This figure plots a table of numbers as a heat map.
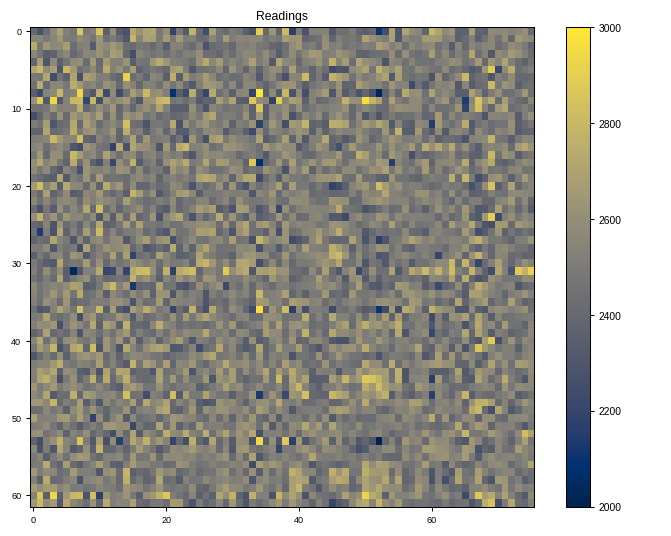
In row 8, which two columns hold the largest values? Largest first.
34, 7
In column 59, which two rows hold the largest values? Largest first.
31, 15
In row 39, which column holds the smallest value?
60
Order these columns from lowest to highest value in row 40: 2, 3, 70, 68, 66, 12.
70, 66, 2, 12, 3, 68
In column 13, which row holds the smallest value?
53
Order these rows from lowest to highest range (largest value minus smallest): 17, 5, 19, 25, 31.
25, 19, 5, 17, 31
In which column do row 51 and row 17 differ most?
15
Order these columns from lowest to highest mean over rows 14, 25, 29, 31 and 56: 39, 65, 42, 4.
65, 39, 42, 4
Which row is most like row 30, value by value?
19
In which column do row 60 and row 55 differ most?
67
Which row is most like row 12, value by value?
47
